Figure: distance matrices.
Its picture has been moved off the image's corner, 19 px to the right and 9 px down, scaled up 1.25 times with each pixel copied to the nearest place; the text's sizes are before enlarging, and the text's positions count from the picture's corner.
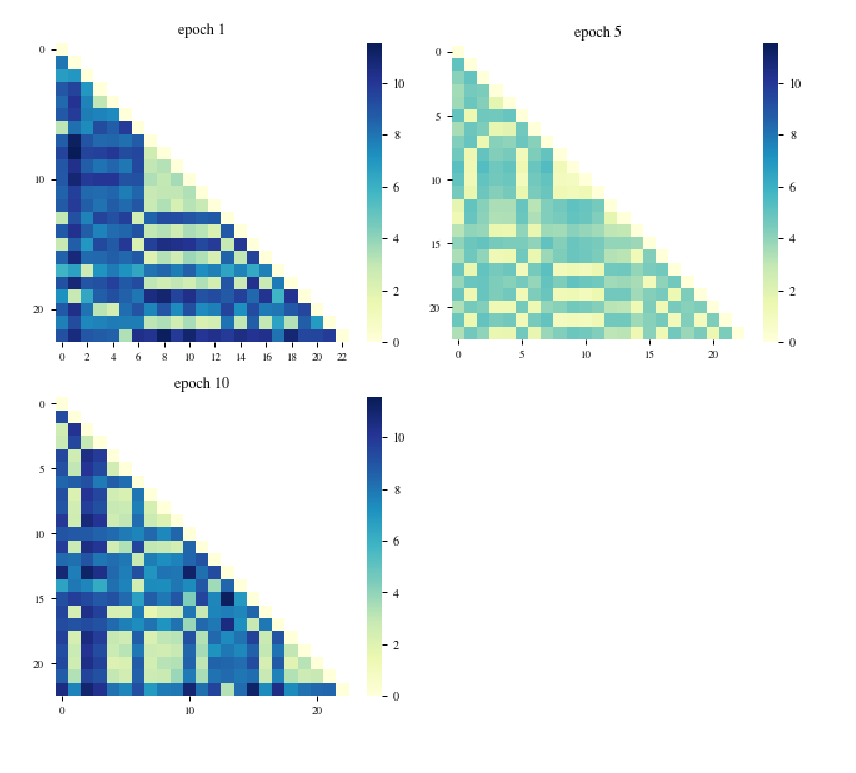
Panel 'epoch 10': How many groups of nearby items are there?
5
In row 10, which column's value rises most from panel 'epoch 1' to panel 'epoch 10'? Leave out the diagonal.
18
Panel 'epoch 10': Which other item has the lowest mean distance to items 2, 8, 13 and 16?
7
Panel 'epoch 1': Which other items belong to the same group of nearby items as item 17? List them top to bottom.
2
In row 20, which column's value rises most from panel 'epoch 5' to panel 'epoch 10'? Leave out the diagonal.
3
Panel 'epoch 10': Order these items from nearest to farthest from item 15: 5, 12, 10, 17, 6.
17, 10, 6, 12, 5
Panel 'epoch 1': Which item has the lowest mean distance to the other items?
21
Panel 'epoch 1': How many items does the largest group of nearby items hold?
10
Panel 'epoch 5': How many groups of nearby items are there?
5
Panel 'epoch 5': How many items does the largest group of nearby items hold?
9
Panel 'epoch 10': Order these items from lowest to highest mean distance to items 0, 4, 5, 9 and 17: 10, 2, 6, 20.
20, 10, 6, 2
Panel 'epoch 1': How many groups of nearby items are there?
6
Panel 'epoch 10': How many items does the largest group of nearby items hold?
12
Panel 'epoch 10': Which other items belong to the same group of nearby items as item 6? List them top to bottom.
12, 14
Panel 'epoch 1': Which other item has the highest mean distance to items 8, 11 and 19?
22
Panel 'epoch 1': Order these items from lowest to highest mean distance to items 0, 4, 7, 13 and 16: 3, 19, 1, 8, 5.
8, 3, 5, 19, 1
